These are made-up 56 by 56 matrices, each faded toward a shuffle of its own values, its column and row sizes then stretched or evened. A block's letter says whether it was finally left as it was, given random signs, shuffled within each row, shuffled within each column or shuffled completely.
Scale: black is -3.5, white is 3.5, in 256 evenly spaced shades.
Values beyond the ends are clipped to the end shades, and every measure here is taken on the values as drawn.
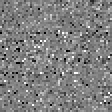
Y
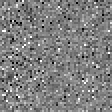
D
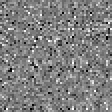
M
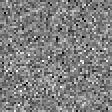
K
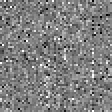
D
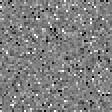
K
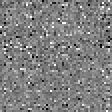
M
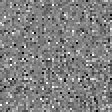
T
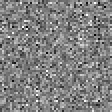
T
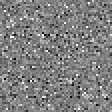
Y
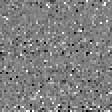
Y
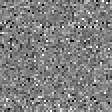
Y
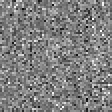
D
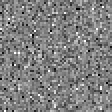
D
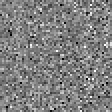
D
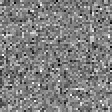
D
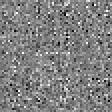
T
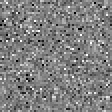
Y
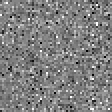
D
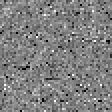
Y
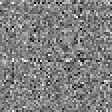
M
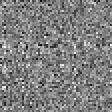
M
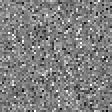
D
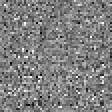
M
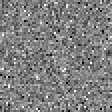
K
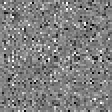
M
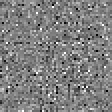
M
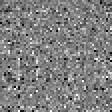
M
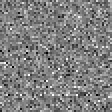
Y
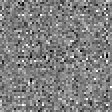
M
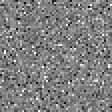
K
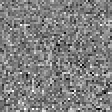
Y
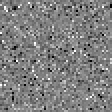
Y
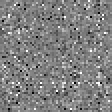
T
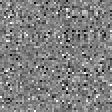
M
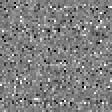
Y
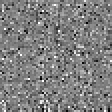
M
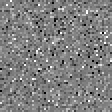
K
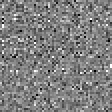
M
